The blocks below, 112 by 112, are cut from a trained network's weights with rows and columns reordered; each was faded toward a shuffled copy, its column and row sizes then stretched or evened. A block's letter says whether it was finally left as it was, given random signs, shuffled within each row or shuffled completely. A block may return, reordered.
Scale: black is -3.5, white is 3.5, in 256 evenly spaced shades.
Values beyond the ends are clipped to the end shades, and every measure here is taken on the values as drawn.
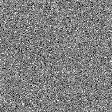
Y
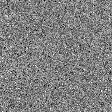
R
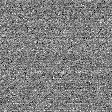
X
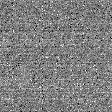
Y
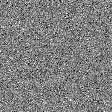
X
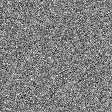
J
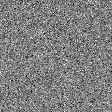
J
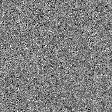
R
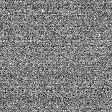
X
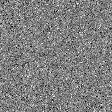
X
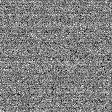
X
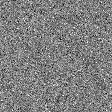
J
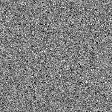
R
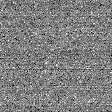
X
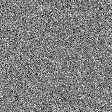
R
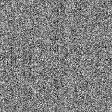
Y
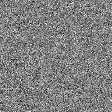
R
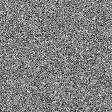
X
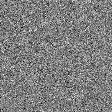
R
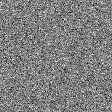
J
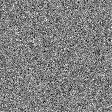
J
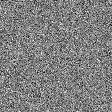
J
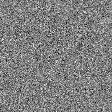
R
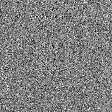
Y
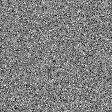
X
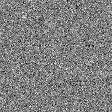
X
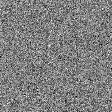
R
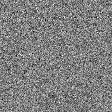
X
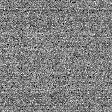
Y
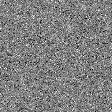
X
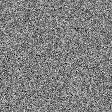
X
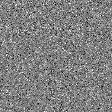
R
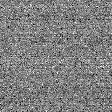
Y
